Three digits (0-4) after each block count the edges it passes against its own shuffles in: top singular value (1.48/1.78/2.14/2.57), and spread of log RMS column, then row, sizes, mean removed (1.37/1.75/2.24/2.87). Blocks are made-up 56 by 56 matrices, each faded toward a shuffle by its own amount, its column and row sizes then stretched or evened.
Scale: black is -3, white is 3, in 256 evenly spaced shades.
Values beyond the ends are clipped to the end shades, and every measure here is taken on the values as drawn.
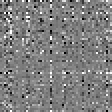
0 4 3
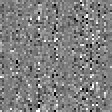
0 4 0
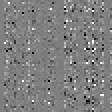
0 4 1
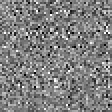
2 1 2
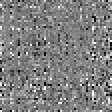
1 4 3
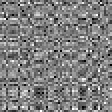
4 1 3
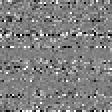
2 0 4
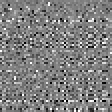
4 1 4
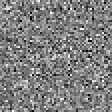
1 1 1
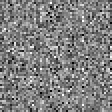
1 2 0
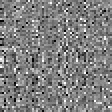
3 3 0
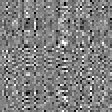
3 4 1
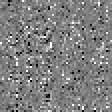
0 3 1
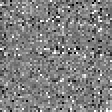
0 2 2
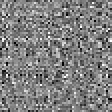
3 2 1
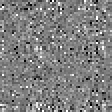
1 2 2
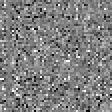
0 3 2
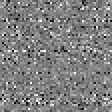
1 1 4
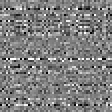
3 0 4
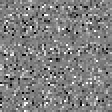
0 1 3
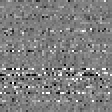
1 0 4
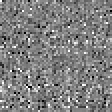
1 1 2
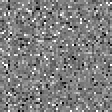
1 0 0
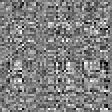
3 3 3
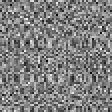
3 0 0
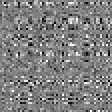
4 2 4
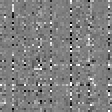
3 4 2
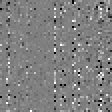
1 4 1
